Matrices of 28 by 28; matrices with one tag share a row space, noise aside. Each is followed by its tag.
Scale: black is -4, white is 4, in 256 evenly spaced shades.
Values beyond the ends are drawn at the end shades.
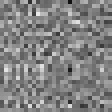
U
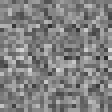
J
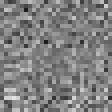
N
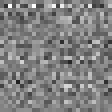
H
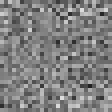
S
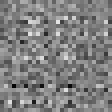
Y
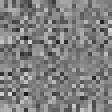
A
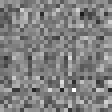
S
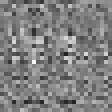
Y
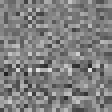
U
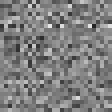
U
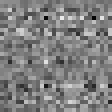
J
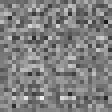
Y
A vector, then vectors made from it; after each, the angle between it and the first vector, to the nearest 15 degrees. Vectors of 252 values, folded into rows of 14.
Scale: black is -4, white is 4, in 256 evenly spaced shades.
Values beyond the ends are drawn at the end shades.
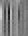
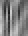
30 degrees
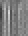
165 degrees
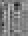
135 degrees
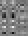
90 degrees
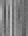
45 degrees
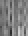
120 degrees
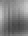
75 degrees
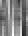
105 degrees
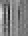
15 degrees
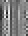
150 degrees
